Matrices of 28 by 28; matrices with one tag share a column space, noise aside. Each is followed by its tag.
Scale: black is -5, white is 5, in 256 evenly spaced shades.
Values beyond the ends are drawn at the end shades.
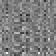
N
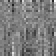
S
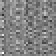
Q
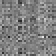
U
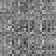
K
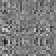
K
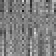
S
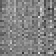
Q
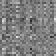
U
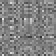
U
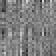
S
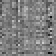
Q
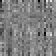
S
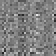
N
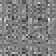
U
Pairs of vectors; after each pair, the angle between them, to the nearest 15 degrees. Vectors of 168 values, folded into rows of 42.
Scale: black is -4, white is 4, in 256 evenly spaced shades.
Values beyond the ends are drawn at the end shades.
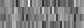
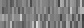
90 degrees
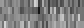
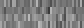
75 degrees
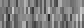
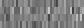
45 degrees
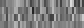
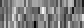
60 degrees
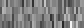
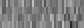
165 degrees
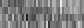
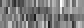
30 degrees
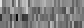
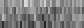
75 degrees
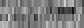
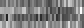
45 degrees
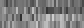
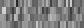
75 degrees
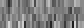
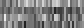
75 degrees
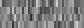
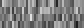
165 degrees
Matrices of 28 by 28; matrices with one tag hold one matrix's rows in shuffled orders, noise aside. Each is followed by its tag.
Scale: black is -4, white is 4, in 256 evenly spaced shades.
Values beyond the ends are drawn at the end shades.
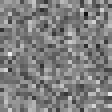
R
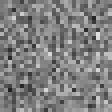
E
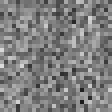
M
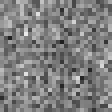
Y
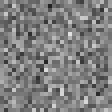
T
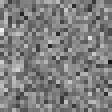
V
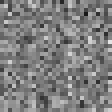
R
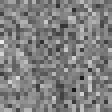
M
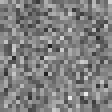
T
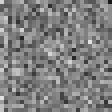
V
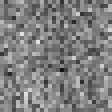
Y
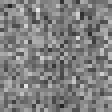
Y
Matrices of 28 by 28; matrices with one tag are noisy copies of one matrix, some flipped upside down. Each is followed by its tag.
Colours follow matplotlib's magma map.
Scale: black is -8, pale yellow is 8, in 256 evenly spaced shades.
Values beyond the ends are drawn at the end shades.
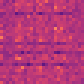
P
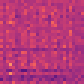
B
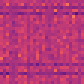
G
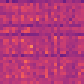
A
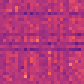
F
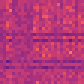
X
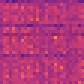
A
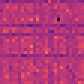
A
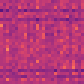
G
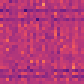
G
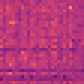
B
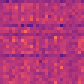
A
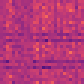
X
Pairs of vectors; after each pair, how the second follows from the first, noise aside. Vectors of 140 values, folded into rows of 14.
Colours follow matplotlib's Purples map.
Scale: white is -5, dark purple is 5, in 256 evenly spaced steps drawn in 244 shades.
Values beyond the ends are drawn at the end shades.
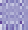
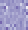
reversed, negated, partly zeroed.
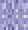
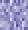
reversed.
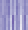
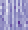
reversed.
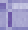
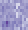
reversed, negated, partly zeroed.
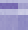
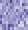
shuffled.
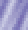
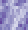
wrapped around, negated.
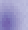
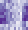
wrapped around, scaled up.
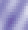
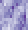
wrapped around, negated.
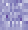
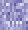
copied.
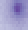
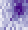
scaled up.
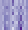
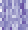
wrapped around, negated.
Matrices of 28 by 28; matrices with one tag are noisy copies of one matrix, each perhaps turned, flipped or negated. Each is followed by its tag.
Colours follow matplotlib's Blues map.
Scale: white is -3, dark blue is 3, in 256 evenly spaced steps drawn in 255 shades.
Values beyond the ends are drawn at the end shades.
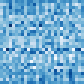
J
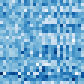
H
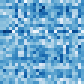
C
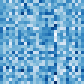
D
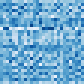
D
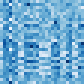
H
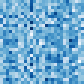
C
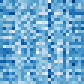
J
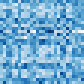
C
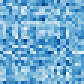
C
